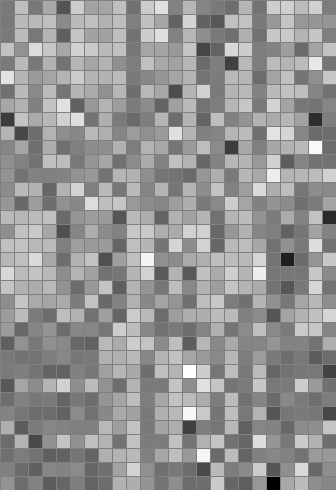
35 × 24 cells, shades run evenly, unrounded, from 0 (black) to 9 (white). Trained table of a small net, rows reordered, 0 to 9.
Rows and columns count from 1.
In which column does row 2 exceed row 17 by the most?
21
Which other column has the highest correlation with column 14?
12
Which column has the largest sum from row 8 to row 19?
18
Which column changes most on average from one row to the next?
17
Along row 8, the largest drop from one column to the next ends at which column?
6
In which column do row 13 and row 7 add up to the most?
20
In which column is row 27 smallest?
24
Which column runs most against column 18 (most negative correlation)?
10
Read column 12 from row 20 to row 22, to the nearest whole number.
3 4 6
